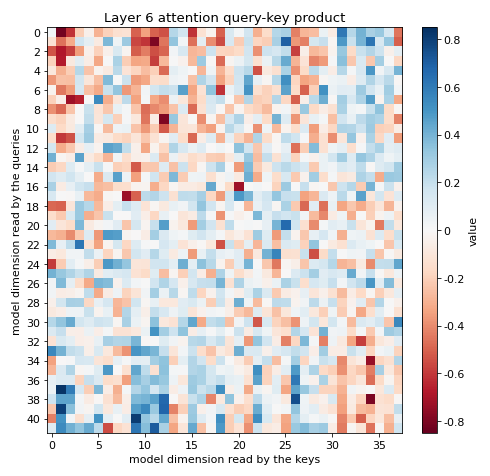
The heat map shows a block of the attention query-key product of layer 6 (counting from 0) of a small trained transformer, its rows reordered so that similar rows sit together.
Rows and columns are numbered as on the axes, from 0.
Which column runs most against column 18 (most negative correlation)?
25
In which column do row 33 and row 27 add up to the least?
8
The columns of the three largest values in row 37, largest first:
1, 2, 18
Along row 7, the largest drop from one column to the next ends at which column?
6
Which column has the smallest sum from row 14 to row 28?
5
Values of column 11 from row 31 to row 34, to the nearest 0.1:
0.5 0 0.4 0.3
